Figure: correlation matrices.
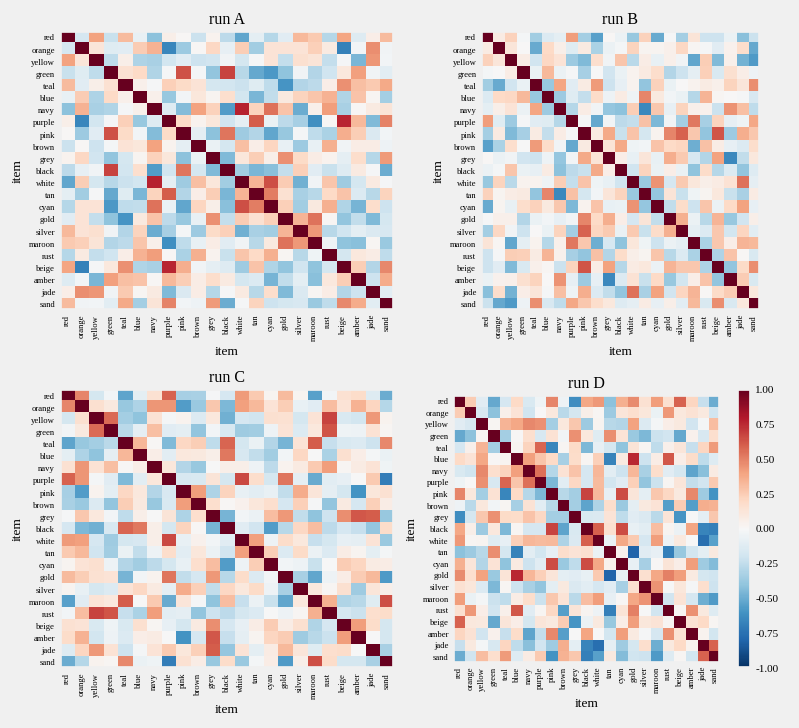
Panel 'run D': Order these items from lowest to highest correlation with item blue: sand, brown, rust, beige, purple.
brown, sand, beige, purple, rust
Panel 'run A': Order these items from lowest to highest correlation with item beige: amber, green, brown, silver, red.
silver, brown, green, amber, red
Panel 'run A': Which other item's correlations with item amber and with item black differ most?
sand
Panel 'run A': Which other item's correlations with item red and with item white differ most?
navy
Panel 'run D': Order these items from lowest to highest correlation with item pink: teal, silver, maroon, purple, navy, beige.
teal, purple, navy, silver, beige, maroon
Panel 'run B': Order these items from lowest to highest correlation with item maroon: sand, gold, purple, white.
gold, white, sand, purple
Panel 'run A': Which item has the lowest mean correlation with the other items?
black
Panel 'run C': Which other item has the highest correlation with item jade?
grey
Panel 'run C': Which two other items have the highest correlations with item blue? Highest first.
black, teal
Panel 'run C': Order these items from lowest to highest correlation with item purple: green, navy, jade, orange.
green, navy, jade, orange
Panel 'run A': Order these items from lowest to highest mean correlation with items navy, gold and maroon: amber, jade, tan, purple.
purple, amber, jade, tan
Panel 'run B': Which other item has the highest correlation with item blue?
tan
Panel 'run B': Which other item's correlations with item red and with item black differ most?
brown
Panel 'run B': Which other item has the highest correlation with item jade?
white
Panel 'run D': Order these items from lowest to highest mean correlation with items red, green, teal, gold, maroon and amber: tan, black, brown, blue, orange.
tan, brown, orange, black, blue
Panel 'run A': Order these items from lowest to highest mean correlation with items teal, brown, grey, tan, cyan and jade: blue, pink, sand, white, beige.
pink, blue, beige, sand, white
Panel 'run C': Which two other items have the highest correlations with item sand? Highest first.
maroon, teal
